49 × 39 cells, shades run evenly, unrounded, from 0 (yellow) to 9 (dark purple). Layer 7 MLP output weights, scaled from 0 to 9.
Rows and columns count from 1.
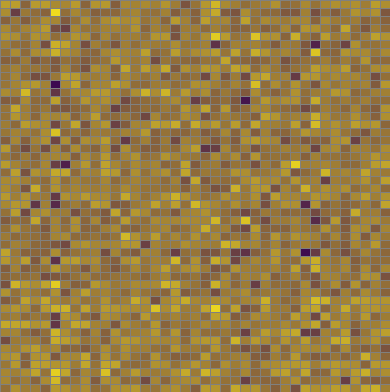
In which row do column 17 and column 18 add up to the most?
32
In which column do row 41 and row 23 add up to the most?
33
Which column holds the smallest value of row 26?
20
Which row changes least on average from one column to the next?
35
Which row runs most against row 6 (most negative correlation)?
4
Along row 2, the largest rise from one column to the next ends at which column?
7
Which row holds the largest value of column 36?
18
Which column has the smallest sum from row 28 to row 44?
22
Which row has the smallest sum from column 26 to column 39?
38
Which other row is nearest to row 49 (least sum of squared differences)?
43
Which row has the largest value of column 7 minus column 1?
21
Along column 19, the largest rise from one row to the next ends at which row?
23
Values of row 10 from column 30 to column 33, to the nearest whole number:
7 3 3 4
